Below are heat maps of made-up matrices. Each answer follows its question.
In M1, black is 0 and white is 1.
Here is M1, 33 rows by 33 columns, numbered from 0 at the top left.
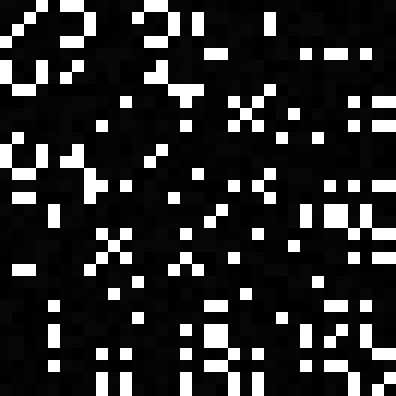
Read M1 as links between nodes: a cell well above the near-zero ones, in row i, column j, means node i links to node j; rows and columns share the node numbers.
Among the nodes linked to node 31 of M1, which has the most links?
node 15
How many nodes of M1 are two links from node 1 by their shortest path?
3
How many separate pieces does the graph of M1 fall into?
3
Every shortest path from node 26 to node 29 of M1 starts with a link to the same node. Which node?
node 11
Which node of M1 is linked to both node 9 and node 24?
node 20
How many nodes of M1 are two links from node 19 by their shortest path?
2
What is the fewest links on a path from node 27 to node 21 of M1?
2
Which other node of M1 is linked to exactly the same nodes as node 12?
node 5
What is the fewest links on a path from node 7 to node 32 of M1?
2
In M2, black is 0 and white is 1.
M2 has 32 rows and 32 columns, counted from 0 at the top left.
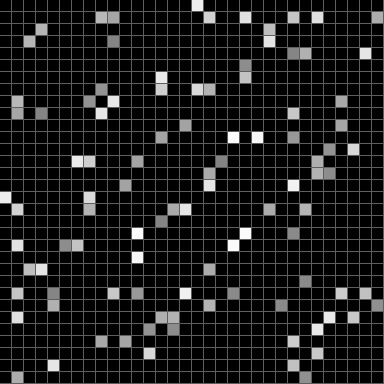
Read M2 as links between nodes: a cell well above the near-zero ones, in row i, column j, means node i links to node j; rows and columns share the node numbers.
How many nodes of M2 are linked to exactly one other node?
5
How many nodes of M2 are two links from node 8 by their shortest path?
9
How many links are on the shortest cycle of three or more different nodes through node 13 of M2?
5
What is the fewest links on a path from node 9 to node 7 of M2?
2
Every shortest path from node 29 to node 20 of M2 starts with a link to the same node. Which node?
node 26
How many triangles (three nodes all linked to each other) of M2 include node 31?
0
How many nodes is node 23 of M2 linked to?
1
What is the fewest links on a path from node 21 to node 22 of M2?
5
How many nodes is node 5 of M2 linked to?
1
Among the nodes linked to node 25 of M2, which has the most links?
node 17
